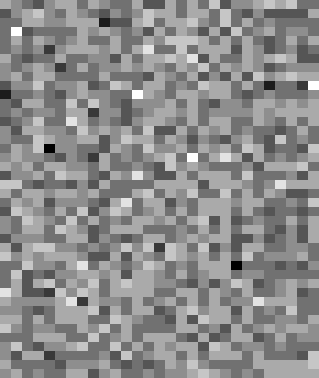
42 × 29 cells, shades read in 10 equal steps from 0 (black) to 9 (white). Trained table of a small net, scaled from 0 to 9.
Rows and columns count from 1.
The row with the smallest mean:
27
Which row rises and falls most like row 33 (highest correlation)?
35
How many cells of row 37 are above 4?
18
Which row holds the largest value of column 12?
23
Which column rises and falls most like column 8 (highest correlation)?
17
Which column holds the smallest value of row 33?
5
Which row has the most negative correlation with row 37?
2
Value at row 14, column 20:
6
